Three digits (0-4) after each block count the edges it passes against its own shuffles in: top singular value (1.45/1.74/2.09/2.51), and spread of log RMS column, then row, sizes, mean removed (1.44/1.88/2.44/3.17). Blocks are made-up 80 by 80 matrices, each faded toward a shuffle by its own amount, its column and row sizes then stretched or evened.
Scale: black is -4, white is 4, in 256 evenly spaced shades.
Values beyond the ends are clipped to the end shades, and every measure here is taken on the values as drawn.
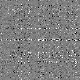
0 3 3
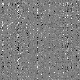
2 3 1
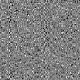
4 2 0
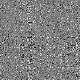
1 3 2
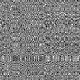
4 0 2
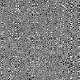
3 3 1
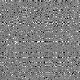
4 0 3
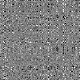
3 3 3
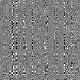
4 4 2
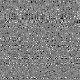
3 0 3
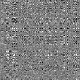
3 3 3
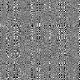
4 4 2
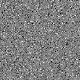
2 0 1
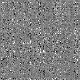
0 3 2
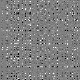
3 4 3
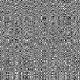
4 3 1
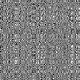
4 3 0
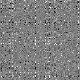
3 3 2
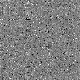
2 0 0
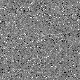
0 0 1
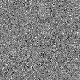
2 0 0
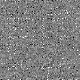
2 1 2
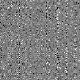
3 3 0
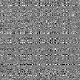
4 2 4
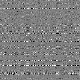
4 0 4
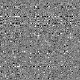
3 2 3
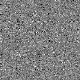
1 1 2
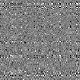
4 2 3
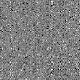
3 2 1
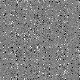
0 3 1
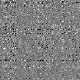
3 2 3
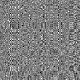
4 3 0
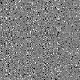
3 2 0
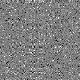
3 1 0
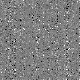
1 3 1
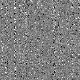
1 3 0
